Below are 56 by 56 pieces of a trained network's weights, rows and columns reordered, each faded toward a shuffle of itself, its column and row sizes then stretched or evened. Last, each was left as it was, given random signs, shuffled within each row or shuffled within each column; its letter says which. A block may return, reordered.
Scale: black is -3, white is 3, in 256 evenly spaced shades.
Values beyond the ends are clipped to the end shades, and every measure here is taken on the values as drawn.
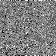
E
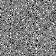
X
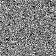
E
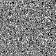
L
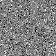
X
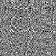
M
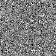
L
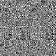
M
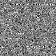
E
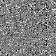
L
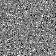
X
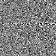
L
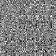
M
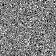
X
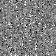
X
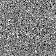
E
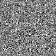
L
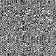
M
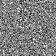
X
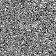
X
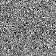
E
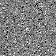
X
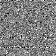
E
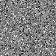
X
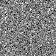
X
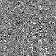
M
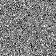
E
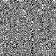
M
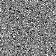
X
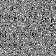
M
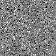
X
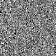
X
